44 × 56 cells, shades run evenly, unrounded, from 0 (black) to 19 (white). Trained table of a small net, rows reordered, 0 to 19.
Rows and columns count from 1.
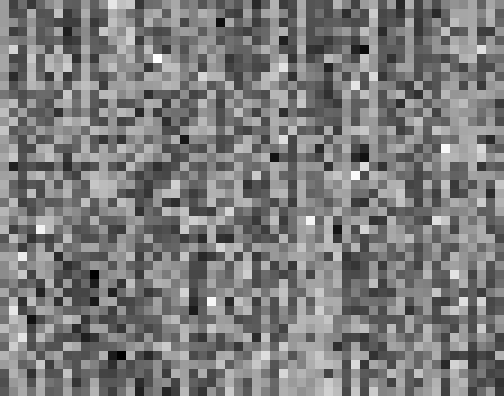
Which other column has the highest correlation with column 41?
31
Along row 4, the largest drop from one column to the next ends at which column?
8
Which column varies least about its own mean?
34
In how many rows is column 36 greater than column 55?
26
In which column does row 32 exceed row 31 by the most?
32
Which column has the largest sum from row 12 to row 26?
1
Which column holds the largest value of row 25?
35
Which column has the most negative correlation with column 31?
2
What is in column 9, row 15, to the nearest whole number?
11
